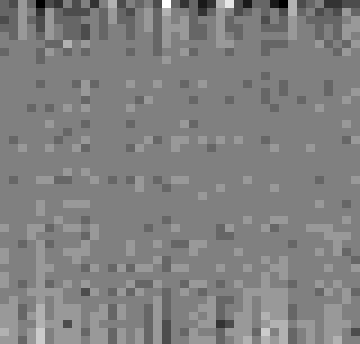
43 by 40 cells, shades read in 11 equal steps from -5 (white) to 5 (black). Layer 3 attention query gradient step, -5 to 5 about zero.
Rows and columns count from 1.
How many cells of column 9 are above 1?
2
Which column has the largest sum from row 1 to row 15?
5
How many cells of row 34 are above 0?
4
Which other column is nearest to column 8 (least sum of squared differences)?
36
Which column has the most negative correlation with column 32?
19
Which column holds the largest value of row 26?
39
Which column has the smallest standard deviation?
29
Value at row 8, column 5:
1
